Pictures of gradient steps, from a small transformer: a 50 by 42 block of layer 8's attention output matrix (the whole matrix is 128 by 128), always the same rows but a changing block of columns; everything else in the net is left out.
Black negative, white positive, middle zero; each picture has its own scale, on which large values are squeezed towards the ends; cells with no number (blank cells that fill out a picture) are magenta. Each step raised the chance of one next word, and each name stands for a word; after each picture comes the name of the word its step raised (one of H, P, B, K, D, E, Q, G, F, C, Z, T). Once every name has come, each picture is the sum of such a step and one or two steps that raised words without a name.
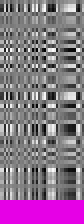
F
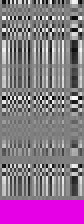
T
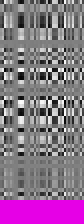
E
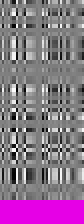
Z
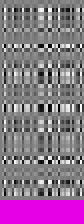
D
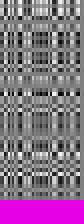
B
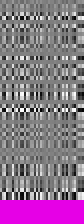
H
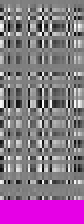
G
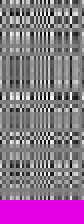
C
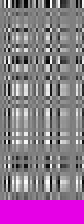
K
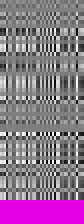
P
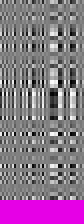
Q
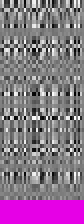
Z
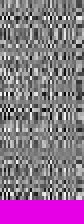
H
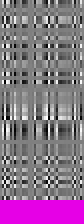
Q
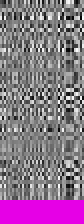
T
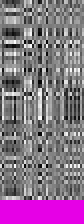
Q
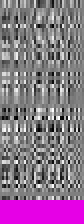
Z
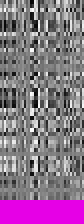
G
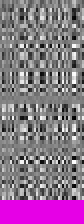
D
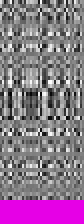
Q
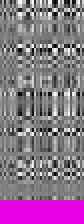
Q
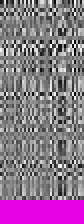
T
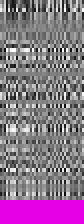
F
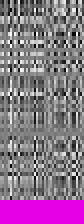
B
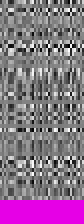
D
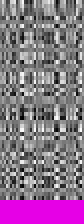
B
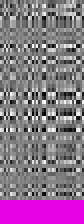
E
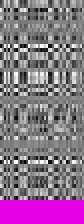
D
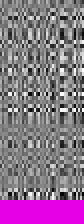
H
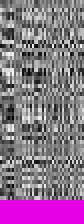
D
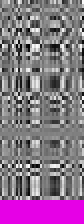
T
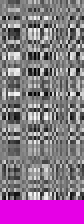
H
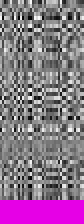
T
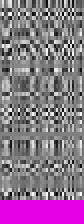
H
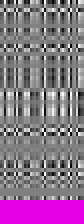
Q
